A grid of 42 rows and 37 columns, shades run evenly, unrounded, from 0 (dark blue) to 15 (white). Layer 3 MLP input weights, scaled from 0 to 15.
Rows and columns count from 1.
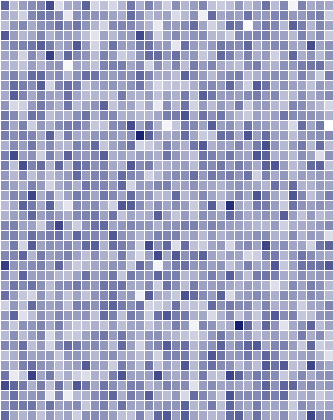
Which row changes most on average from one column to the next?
25
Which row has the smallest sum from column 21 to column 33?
35
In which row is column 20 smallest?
26
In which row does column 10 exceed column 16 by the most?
14
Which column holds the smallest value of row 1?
6
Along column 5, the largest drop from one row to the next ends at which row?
17
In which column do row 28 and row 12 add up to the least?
10
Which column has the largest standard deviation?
18
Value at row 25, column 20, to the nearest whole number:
13
